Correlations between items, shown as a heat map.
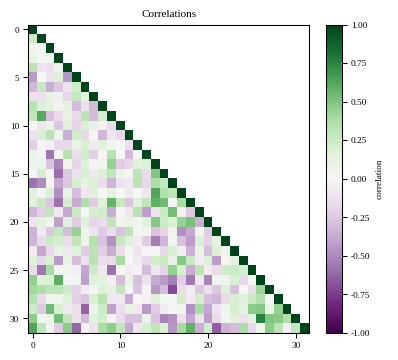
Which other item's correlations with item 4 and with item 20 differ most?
30
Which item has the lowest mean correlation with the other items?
21
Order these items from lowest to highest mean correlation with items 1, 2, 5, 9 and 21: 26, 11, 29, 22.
29, 22, 26, 11
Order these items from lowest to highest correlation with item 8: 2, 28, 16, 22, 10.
22, 16, 10, 2, 28
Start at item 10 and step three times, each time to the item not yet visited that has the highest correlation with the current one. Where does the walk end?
14
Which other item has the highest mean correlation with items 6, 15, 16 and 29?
19
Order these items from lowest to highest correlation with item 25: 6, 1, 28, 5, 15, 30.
1, 6, 15, 5, 30, 28
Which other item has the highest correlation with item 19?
16
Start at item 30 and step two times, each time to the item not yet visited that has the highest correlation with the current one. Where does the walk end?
3
